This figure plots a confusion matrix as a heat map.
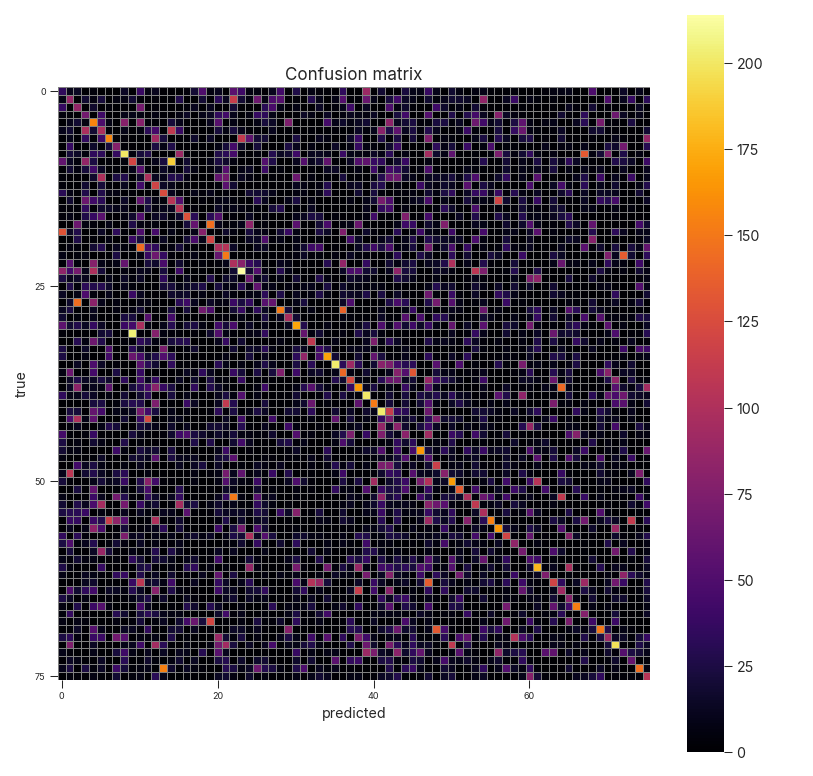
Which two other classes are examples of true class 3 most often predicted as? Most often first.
56, 71
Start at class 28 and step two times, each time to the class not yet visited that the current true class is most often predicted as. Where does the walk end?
45
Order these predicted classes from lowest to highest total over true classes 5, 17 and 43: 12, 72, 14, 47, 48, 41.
72, 48, 12, 47, 14, 41
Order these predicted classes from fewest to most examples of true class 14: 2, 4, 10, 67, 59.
2, 67, 59, 4, 10
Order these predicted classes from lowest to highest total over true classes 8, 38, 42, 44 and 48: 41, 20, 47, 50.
20, 50, 41, 47
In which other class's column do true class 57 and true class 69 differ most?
48
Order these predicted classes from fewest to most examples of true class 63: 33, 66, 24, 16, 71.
16, 66, 24, 71, 33
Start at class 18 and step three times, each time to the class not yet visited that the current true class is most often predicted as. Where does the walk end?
59
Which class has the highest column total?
47
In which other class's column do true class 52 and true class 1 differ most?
64
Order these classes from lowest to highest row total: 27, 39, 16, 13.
13, 16, 27, 39
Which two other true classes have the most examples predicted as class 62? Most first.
72, 51
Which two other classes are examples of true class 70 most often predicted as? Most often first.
58, 20
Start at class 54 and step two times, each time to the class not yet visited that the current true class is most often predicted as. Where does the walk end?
10
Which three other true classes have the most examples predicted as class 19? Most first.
17, 68, 28
